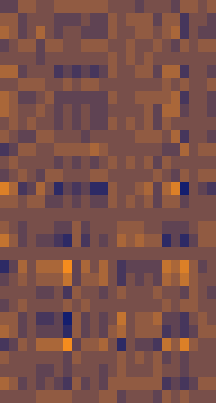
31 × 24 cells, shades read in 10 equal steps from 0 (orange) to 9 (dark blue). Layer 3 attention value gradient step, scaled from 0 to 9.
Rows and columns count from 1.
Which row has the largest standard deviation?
15
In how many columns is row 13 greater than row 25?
7
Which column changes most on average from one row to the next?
21
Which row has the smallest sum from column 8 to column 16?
12
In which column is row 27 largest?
14
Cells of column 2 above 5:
4
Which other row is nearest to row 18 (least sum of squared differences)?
28
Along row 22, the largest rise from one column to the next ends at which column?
9
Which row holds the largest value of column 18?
27
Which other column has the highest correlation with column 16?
1
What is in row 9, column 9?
6
